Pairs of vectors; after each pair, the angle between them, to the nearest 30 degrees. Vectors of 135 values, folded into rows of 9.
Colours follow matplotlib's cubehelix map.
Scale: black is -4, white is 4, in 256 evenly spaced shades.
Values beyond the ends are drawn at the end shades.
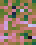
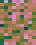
120 degrees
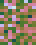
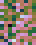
150 degrees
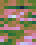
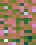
120 degrees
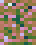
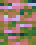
120 degrees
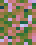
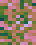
60 degrees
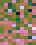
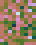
150 degrees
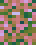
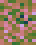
90 degrees
